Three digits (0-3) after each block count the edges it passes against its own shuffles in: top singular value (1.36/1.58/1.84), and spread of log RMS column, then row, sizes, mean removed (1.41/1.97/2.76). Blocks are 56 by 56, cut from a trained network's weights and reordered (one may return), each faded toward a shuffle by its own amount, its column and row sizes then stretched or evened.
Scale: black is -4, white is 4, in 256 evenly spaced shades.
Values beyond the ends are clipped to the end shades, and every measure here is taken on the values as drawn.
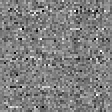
1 1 2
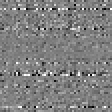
1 1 3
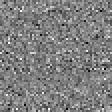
1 0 2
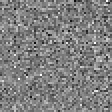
0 1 0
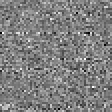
0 0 2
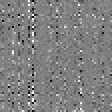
3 3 1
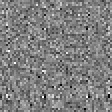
2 1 0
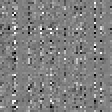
2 3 2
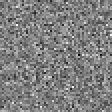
0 0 1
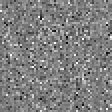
1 1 0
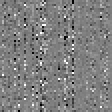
0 3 0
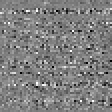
0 1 3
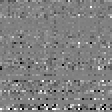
2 1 3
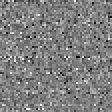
0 0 2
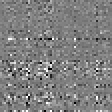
2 2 3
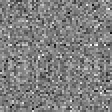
3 0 1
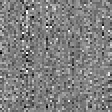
0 3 0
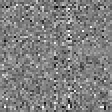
2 2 1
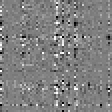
1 3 2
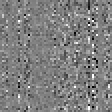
1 3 1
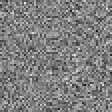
3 0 0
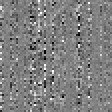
0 3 0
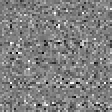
3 1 2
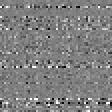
1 1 3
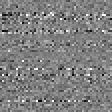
2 1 3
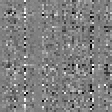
1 3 2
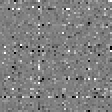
1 1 2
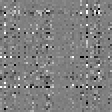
2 3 2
